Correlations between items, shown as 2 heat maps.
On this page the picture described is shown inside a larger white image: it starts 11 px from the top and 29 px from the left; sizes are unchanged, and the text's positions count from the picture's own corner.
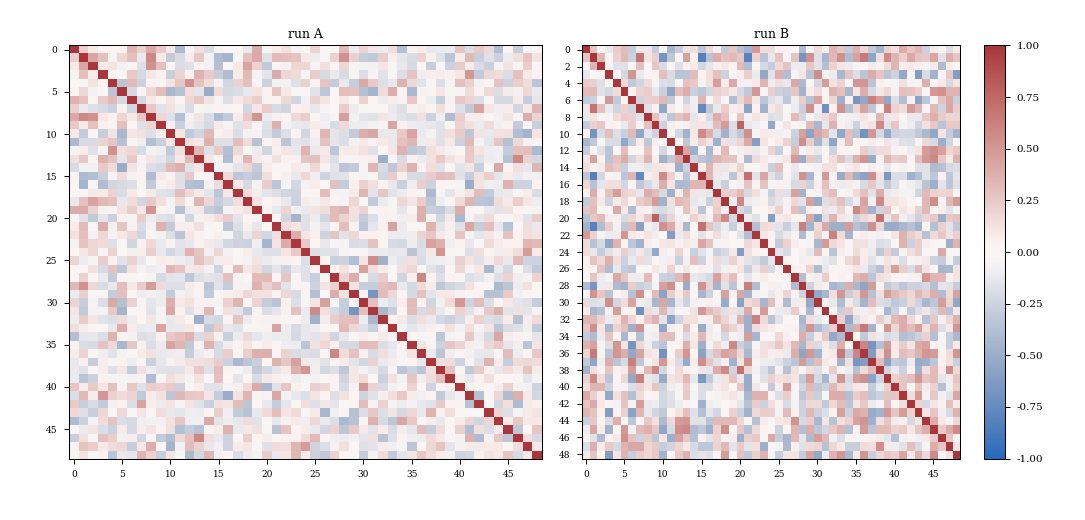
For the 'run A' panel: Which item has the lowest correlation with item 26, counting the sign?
43
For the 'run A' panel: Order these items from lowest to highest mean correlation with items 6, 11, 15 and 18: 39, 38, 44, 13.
38, 44, 39, 13
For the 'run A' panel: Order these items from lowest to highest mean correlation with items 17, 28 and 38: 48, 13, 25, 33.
25, 48, 33, 13
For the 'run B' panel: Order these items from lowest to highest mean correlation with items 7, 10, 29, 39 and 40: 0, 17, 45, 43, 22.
17, 22, 0, 45, 43
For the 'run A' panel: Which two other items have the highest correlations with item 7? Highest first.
42, 48
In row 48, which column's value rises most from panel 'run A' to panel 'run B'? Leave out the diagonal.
33
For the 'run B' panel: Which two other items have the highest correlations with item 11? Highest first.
28, 21
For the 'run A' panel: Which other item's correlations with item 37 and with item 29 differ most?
31
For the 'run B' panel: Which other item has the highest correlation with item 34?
21
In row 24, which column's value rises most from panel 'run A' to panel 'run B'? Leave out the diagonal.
35
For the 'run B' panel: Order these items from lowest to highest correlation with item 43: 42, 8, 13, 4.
8, 4, 42, 13
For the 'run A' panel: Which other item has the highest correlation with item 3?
41
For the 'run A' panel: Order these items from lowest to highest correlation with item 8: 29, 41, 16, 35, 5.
16, 35, 29, 41, 5
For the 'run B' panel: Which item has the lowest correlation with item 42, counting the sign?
15
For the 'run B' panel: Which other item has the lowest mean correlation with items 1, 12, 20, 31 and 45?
10
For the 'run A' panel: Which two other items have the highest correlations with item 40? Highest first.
30, 19
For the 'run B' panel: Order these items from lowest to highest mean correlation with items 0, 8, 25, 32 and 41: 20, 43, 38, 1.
38, 20, 43, 1
